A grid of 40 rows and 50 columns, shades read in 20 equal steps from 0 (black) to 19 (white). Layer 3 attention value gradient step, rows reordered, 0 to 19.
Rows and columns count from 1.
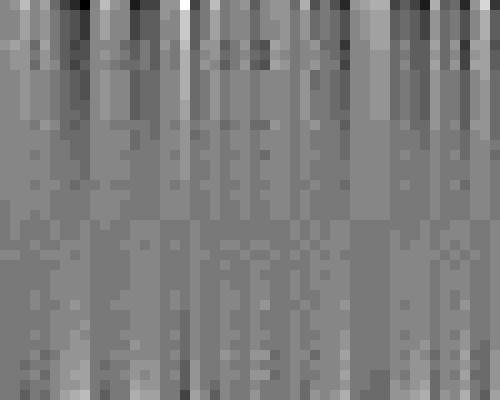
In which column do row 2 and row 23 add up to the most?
19
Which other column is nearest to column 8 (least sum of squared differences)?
35
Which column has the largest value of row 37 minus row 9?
9
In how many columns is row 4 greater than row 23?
25
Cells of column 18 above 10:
1
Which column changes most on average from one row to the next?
27
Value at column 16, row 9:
8
